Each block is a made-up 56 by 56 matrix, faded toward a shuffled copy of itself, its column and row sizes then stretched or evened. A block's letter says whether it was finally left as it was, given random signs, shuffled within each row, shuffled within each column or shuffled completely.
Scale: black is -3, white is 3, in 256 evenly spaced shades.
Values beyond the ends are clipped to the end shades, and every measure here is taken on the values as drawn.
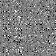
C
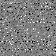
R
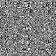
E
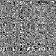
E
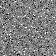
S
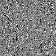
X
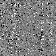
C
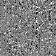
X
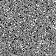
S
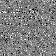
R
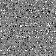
R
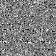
R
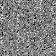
X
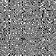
E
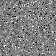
S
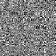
E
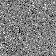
S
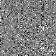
X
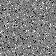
S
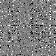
C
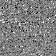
R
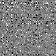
E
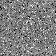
S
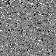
R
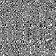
E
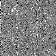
X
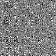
E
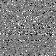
R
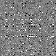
E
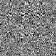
E
